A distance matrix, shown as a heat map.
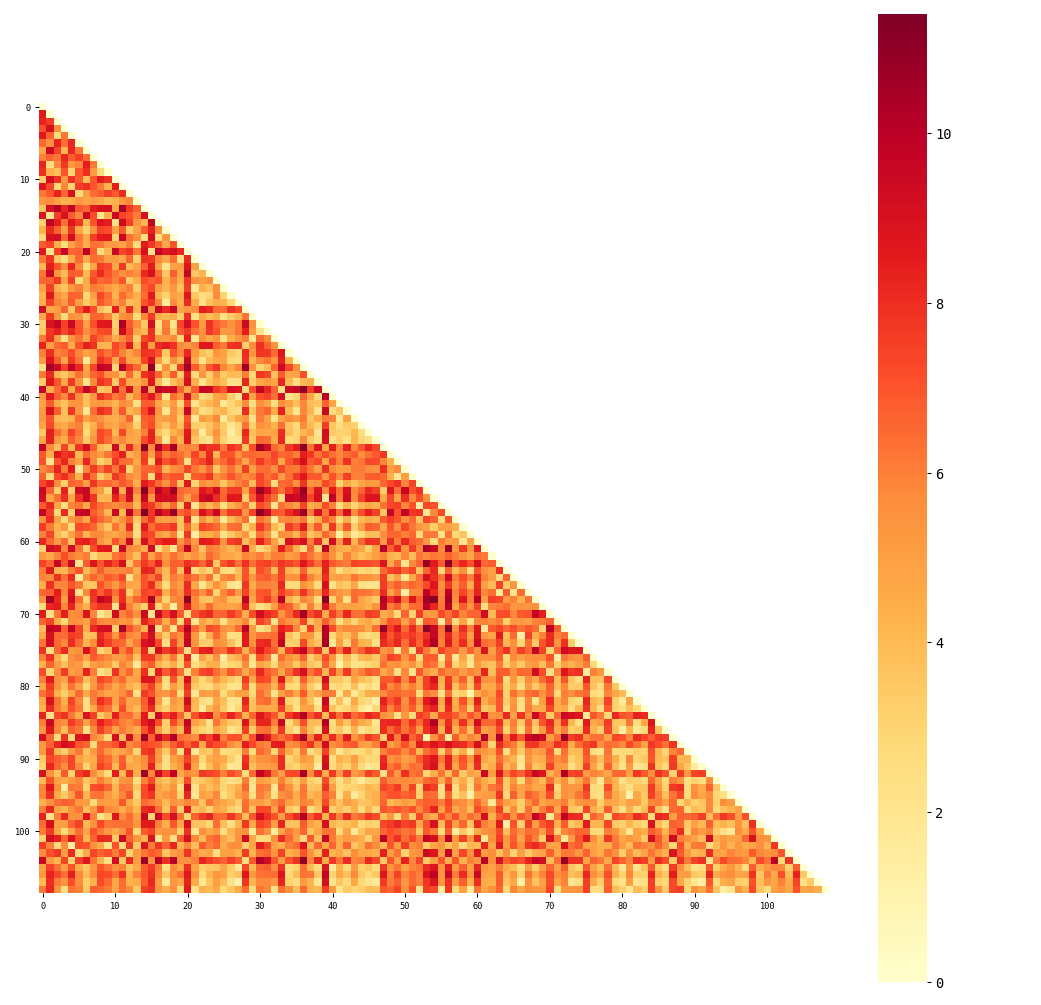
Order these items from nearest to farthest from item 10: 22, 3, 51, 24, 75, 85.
22, 3, 24, 85, 51, 75
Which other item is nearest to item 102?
4
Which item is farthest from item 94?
20
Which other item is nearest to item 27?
107
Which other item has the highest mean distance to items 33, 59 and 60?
68
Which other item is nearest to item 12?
65
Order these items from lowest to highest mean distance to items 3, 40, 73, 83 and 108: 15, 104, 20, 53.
104, 53, 15, 20
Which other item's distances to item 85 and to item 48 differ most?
23
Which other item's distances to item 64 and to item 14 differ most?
99
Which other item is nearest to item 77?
41
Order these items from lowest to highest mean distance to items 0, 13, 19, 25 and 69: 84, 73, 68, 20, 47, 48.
73, 68, 48, 84, 47, 20
